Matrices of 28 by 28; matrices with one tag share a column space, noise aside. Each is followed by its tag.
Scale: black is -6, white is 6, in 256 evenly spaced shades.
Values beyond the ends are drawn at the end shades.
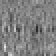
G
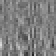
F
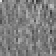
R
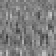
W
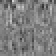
R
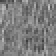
R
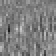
G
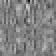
R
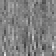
F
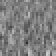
W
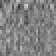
R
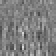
G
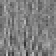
F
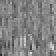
F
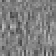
W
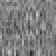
W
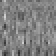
W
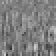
G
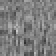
W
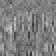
G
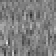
W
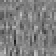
W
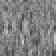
W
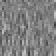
W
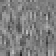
W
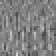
G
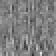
F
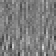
F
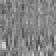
F
